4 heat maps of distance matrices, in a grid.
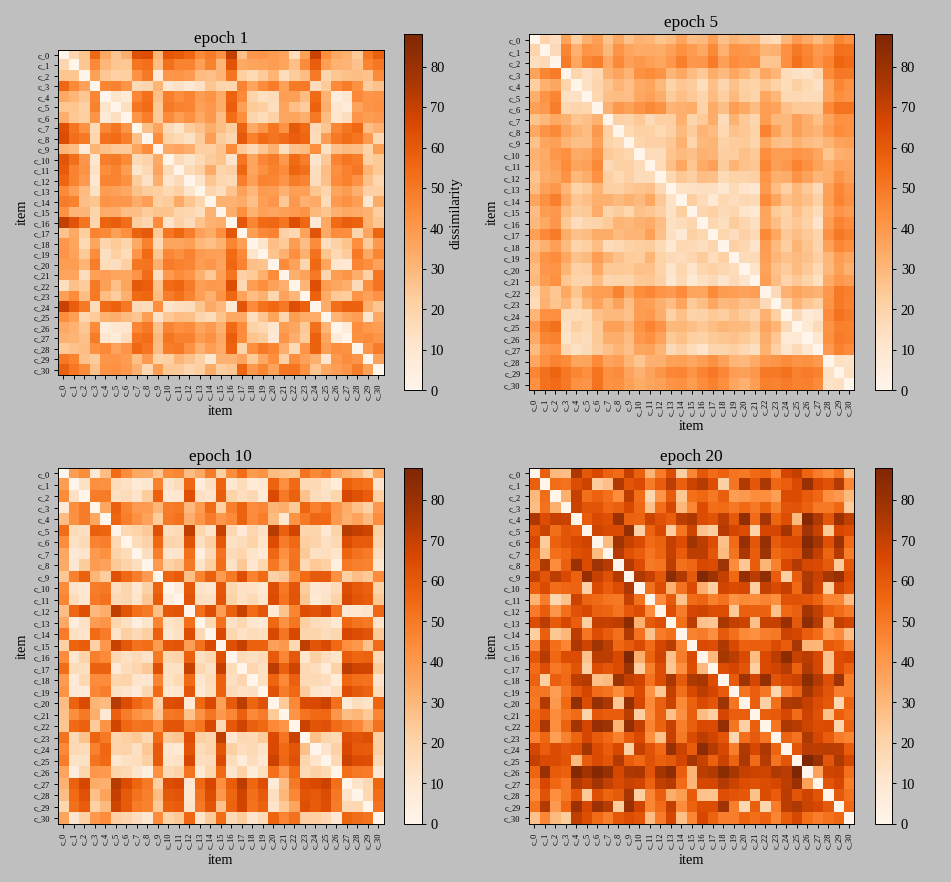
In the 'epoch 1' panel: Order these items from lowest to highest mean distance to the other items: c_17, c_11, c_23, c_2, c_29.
c_2, c_29, c_11, c_23, c_17
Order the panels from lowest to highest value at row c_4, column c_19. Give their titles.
epoch 1, epoch 5, epoch 10, epoch 20
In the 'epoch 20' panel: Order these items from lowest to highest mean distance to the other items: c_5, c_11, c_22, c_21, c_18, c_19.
c_11, c_21, c_19, c_5, c_22, c_18
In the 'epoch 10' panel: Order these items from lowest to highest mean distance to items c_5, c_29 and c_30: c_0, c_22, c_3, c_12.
c_0, c_3, c_12, c_22
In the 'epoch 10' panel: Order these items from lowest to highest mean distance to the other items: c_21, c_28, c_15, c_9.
c_21, c_9, c_28, c_15
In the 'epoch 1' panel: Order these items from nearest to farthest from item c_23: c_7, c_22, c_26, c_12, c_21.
c_26, c_22, c_21, c_12, c_7
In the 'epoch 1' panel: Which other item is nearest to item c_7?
c_11
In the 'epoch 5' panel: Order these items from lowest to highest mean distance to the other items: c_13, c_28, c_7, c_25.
c_13, c_7, c_25, c_28
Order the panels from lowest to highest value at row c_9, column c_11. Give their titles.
epoch 5, epoch 1, epoch 10, epoch 20
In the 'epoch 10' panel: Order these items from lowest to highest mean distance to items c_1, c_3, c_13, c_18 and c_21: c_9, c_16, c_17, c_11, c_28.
c_16, c_11, c_17, c_9, c_28
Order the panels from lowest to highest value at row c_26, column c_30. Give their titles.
epoch 10, epoch 1, epoch 5, epoch 20
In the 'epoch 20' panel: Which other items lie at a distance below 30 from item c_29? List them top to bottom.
c_8, c_20, c_22
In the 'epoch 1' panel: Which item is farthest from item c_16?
c_0
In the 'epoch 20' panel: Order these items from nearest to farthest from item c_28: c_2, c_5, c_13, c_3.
c_5, c_13, c_2, c_3
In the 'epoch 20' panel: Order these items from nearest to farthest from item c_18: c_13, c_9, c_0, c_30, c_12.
c_30, c_0, c_12, c_9, c_13
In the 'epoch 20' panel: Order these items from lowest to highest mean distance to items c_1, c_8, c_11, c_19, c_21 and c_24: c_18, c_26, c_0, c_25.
c_0, c_18, c_25, c_26
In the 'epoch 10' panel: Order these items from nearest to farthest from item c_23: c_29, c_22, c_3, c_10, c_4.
c_10, c_4, c_3, c_29, c_22
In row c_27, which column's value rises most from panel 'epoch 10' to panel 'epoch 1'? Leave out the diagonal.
c_12
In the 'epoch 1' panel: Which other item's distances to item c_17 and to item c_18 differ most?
c_19
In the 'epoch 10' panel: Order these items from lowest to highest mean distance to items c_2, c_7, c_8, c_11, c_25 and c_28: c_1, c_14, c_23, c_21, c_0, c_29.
c_1, c_14, c_23, c_0, c_21, c_29
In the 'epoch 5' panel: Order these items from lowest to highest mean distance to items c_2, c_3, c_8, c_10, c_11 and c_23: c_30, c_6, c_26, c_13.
c_13, c_26, c_6, c_30
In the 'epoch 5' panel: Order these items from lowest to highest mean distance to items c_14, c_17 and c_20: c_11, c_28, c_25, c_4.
c_4, c_25, c_11, c_28
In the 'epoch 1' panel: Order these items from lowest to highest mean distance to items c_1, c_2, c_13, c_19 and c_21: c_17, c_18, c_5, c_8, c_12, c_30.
c_18, c_5, c_17, c_12, c_30, c_8
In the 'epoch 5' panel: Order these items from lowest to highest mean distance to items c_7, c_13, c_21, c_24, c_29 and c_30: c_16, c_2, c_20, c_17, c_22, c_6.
c_20, c_16, c_17, c_6, c_22, c_2
